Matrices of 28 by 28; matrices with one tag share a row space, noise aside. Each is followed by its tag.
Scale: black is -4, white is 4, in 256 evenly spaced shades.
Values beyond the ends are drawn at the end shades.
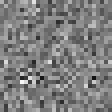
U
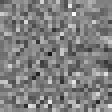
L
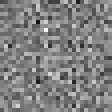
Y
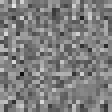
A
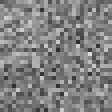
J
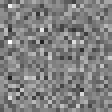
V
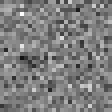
J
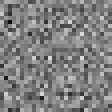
V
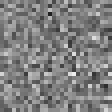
L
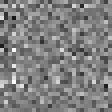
A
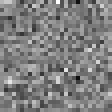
J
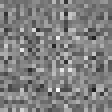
U
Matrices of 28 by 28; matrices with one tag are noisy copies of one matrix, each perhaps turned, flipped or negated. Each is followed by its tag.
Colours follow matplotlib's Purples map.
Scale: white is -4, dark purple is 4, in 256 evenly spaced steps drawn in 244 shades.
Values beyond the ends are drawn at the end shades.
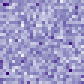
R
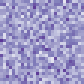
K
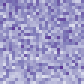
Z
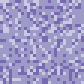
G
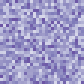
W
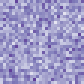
R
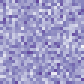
R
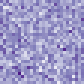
R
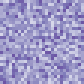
W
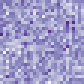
R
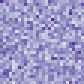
W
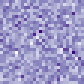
K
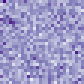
W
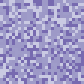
G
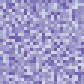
W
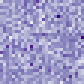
R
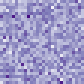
R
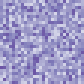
R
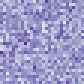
R
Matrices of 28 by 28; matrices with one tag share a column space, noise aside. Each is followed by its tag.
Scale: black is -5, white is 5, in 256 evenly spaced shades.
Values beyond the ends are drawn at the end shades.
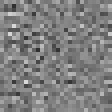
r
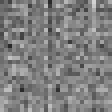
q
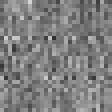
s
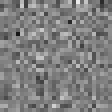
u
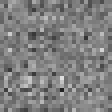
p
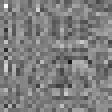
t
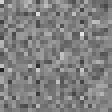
u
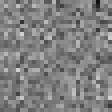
u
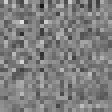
u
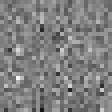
p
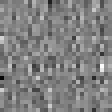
s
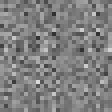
r
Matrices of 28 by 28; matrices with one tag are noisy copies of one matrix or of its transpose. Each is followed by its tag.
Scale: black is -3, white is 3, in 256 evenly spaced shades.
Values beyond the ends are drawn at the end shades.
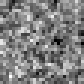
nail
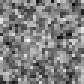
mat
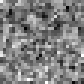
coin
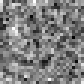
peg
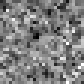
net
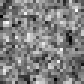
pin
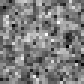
pin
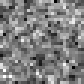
nail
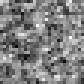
coin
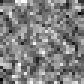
mat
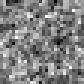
nail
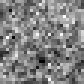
nail
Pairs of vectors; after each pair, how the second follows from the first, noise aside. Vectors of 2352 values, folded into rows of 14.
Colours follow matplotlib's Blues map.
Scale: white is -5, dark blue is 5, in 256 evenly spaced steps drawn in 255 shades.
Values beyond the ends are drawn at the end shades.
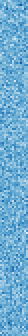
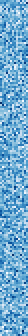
reversed, negated, scaled up.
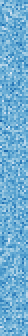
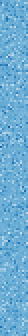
negated, partly zeroed.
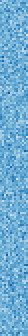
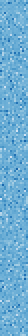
reversed, partly zeroed.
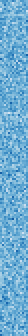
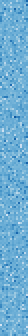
reversed, partly zeroed.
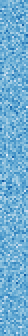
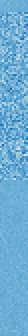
reversed, negated, partly zeroed.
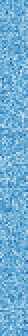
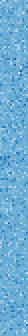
negated, partly zeroed.
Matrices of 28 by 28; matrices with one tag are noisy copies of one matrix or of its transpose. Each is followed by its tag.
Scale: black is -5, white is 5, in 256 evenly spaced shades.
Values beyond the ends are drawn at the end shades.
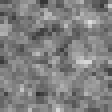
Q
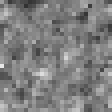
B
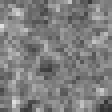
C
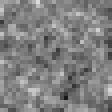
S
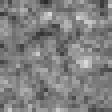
Q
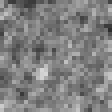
B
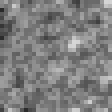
B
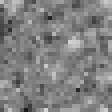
B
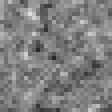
S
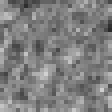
B
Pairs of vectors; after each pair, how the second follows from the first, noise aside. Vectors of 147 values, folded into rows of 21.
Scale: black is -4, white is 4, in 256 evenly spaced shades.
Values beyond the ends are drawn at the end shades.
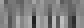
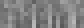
negated, shrunk.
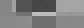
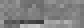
wrapped around, partly zeroed.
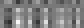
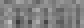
negated, shrunk.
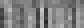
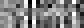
wrapped around, negated, scaled up.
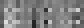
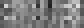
reversed.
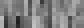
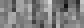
reversed.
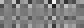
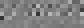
wrapped around, partly zeroed.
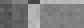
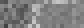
partly zeroed.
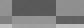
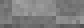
negated, shrunk.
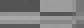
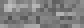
negated, partly zeroed.
